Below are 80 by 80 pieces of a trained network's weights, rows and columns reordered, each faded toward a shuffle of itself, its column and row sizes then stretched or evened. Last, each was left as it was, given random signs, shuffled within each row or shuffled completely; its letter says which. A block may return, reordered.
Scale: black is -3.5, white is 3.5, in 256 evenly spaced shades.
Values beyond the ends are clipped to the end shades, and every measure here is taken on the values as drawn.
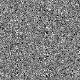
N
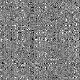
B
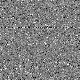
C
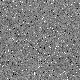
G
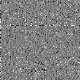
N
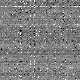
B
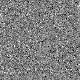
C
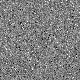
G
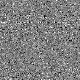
C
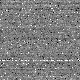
C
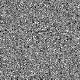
C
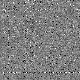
N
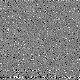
N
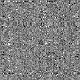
B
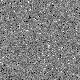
G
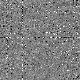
N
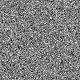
G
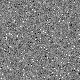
G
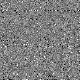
N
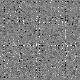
N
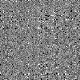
B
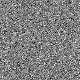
C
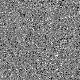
C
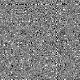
B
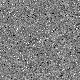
G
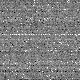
C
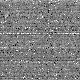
C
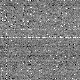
B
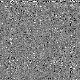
N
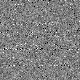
C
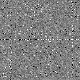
N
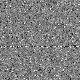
C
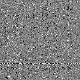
N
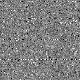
C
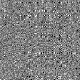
B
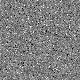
G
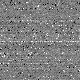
C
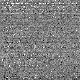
B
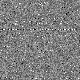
C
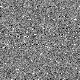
C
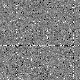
N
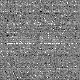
B
